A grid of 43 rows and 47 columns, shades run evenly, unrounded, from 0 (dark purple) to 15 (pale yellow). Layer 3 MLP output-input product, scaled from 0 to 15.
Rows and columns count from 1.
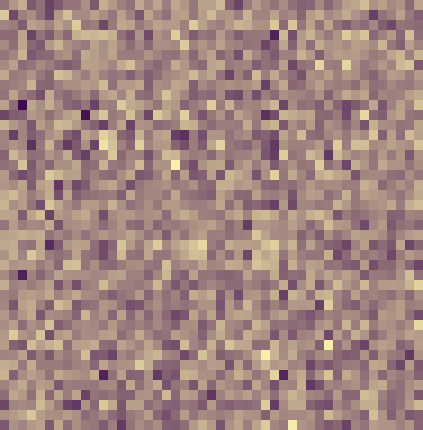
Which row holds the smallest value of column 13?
36
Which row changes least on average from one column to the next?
24
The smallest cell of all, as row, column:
11, 3
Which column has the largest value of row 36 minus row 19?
30
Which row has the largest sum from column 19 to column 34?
25
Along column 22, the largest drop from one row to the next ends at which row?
4
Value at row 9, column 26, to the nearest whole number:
9
